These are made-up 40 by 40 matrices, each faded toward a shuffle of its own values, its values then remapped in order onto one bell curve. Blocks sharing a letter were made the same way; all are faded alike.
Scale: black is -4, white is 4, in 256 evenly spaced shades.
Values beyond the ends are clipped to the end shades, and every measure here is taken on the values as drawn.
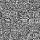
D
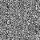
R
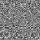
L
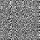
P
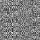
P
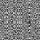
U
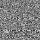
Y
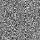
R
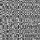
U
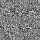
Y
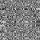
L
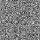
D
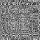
L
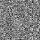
D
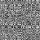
L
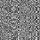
P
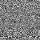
Y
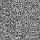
D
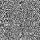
D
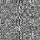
P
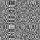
U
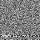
Y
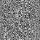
R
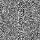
R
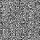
D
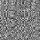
L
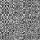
P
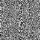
R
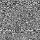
Y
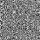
D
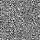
R
